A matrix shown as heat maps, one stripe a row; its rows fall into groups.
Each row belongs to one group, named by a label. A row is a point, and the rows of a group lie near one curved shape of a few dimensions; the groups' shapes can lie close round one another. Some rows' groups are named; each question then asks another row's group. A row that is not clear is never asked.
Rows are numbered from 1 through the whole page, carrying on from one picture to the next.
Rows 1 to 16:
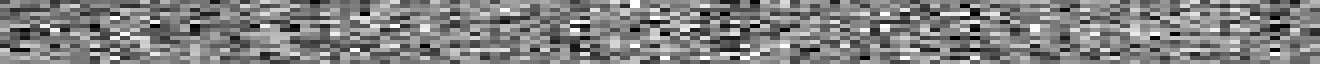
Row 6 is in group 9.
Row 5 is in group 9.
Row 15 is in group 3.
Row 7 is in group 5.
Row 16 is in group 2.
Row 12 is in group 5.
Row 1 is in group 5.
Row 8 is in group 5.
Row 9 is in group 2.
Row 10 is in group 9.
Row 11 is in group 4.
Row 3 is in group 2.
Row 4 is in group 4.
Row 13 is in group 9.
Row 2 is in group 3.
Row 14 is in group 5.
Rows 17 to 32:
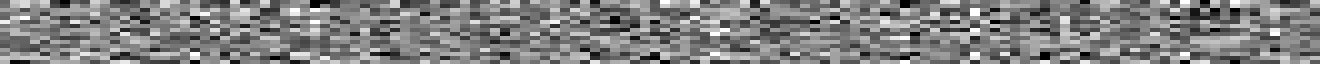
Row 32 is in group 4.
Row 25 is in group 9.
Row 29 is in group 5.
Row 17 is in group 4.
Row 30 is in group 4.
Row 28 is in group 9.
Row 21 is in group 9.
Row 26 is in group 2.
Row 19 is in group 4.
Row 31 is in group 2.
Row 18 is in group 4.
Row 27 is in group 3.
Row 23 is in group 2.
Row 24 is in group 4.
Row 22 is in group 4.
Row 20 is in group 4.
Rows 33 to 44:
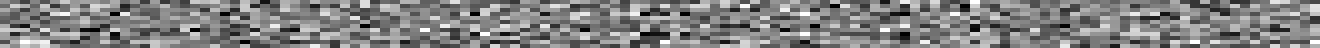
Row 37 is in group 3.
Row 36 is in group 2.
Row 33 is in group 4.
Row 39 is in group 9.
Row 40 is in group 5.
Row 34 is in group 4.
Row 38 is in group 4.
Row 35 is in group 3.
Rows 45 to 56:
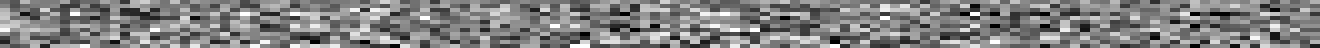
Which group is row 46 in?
2
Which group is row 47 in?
9
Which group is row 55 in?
4
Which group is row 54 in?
9
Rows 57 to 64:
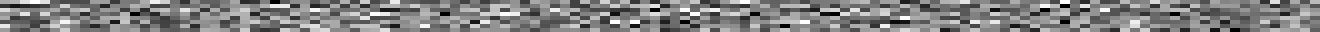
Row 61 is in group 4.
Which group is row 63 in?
5
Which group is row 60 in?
9
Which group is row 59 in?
4
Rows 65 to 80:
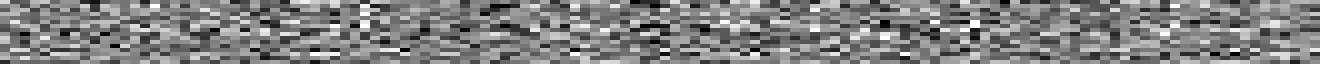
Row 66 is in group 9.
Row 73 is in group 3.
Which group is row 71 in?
9
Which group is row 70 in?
4
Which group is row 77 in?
4
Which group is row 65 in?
9
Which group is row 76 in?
2
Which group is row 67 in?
3
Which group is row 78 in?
4
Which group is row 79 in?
2
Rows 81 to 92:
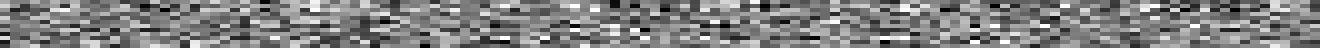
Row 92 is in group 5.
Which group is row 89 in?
5
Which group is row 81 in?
5
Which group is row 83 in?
4
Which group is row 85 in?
9
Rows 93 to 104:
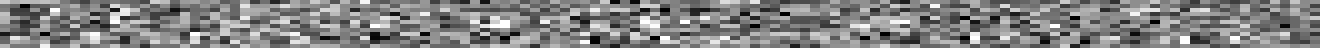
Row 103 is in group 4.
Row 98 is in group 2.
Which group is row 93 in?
5
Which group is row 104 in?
4
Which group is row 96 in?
5
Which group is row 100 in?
2
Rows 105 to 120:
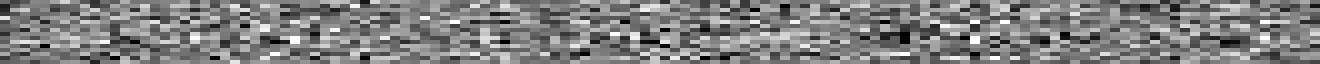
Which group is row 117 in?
9
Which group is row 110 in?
4
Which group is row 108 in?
3
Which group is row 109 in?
5
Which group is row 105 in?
4
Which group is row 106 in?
3
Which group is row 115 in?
2
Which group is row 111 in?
4
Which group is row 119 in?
4
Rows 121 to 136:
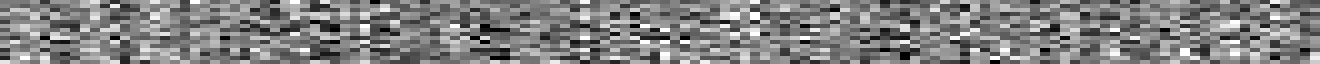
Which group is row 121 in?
5
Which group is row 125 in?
5
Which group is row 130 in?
2
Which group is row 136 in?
4
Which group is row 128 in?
3
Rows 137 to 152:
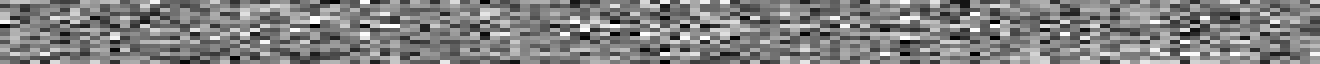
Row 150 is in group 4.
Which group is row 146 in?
4
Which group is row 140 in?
3
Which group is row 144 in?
4
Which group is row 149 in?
2
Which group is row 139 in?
3
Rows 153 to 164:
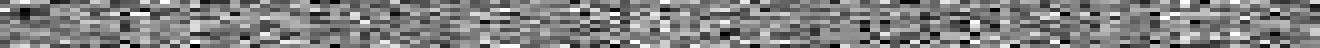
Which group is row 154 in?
4
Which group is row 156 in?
9
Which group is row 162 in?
4
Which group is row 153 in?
4
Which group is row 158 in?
4
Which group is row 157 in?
3
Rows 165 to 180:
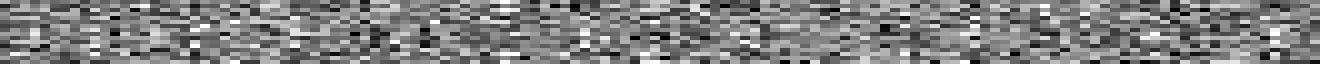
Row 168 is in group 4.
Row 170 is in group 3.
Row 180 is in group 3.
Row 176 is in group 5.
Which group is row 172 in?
5
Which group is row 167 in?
9
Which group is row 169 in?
2
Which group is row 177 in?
5
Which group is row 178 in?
9
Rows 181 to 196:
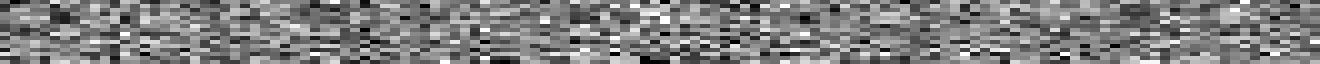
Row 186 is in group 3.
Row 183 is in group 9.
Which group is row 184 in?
3
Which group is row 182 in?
5
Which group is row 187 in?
4
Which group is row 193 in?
4
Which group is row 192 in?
4
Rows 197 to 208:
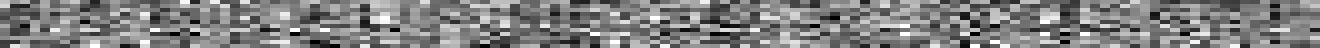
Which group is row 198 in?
9
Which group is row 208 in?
4
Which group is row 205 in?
4
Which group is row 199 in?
4
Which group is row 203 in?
9
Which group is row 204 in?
5
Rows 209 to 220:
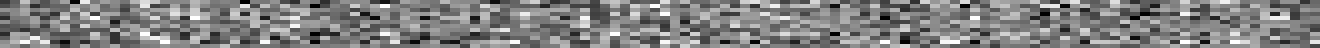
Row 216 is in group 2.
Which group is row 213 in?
5
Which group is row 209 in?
3
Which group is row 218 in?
5
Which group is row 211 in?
4
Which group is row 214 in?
2
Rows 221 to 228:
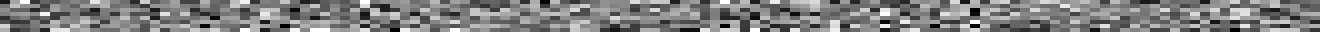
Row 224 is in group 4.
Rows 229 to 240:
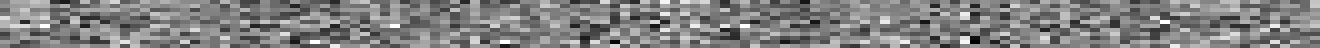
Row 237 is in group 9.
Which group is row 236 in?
3
